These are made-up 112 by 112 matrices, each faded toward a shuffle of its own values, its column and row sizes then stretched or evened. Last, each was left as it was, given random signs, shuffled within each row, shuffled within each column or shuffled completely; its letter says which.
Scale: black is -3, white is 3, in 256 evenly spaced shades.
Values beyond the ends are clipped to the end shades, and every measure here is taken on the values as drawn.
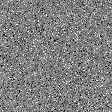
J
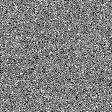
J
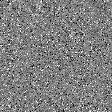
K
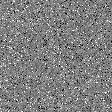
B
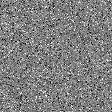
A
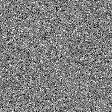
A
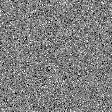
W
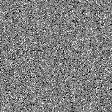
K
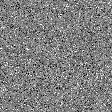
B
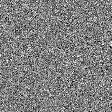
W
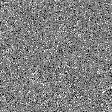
W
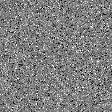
W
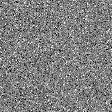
A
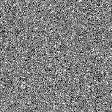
K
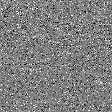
K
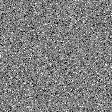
B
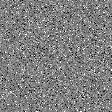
K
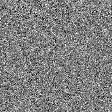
A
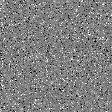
W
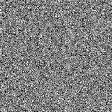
K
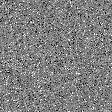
J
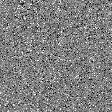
K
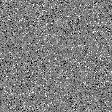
W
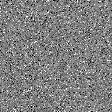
K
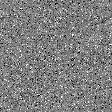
W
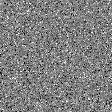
W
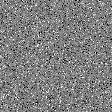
B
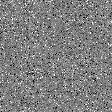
W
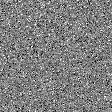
J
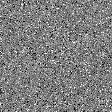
W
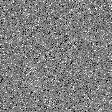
A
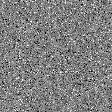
W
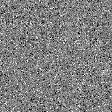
K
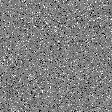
B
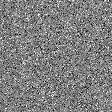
J
